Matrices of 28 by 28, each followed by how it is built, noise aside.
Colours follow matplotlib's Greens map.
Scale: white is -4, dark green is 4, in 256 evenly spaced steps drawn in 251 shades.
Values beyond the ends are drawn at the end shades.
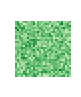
noise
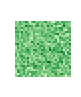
noise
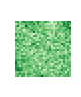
smooth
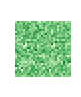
repeating columns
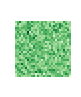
noise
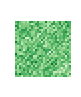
Hankel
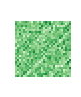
Hankel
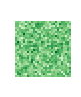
repeating columns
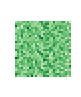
repeating rows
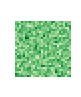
noise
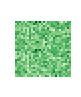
repeating rows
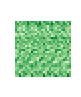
repeating columns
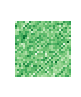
Hankel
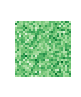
repeating rows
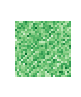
Hankel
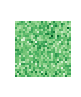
noise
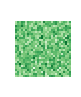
repeating columns
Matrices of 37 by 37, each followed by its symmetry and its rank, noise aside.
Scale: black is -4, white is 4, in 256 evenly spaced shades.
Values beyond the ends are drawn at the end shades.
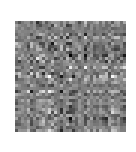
antisymmetric, rank four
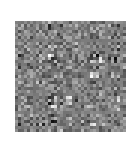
symmetric, rank six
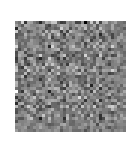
antisymmetric, rank six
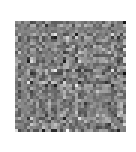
antisymmetric, rank six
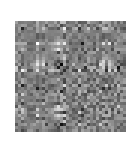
symmetric, rank four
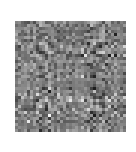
antisymmetric, rank six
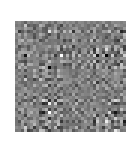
antisymmetric, rank four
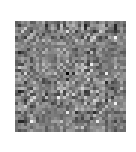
symmetric, rank six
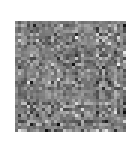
antisymmetric, rank six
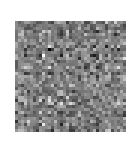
antisymmetric, rank six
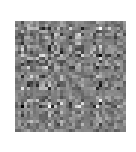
antisymmetric, rank four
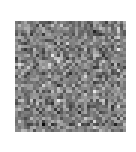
no symmetry, rank eight
